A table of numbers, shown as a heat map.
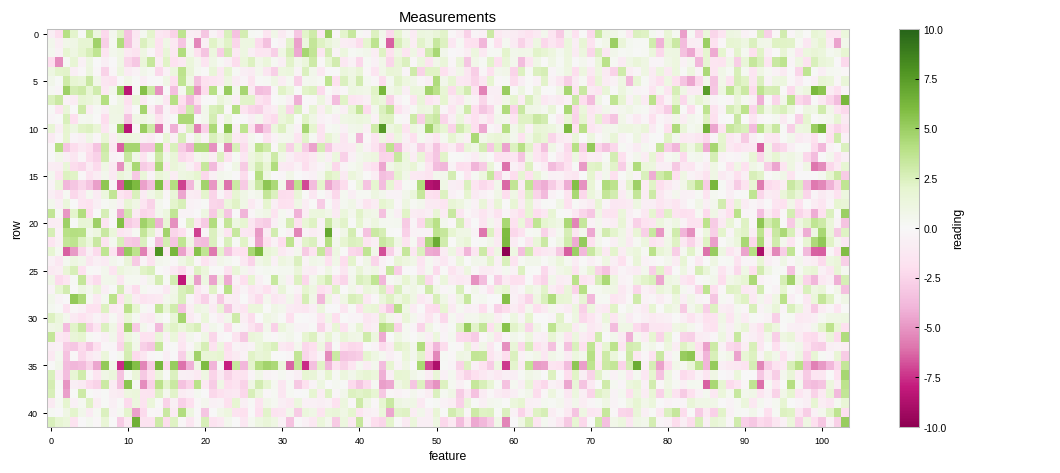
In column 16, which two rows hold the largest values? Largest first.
23, 35
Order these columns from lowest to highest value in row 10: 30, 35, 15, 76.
35, 15, 76, 30
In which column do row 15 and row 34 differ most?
36
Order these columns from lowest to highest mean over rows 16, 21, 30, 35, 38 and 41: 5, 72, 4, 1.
5, 4, 1, 72
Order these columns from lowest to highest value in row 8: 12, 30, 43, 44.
30, 43, 44, 12
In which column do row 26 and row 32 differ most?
17
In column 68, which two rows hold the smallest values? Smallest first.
20, 22
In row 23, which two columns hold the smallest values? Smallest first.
59, 92
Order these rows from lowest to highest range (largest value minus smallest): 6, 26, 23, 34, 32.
32, 34, 26, 6, 23
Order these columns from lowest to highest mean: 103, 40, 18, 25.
25, 18, 40, 103
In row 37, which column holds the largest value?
10
